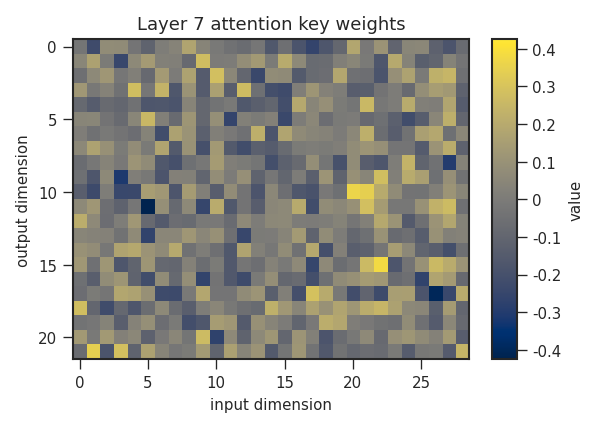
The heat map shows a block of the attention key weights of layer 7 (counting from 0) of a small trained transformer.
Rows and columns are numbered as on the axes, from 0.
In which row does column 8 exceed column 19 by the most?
0
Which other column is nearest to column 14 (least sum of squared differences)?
19
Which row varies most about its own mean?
17
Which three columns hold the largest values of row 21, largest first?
1, 3, 28
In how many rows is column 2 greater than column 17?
12
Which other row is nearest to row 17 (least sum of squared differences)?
8
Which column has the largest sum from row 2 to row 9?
10
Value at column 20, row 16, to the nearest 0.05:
0.1
